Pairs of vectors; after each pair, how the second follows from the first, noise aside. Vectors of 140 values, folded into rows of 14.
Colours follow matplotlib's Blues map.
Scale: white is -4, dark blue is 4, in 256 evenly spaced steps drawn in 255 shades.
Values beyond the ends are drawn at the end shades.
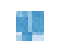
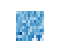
sign-scrambled.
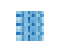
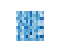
reversed.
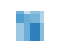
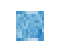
wrapped around, negated, partly zeroed.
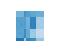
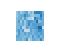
wrapped around, negated, partly zeroed.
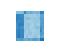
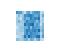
negated.
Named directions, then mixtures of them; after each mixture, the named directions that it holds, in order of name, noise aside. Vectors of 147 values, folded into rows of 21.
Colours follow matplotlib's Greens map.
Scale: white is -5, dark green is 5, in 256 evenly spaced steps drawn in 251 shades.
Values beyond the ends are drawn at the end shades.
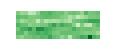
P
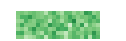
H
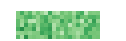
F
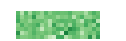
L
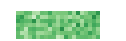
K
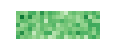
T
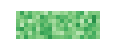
F.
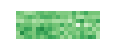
K, L, P.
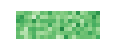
K.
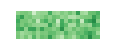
F, K, P.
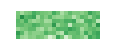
H, L, T.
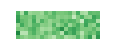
K, L.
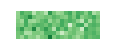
F, H.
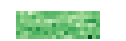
L, P.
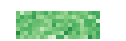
L, T.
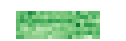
K, P, T.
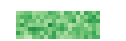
H, K, P.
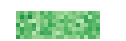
F, T.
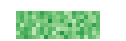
H, L, T.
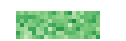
H, K, L.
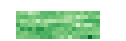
P.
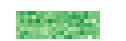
F, L, P.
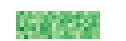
F.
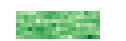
P.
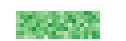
H.
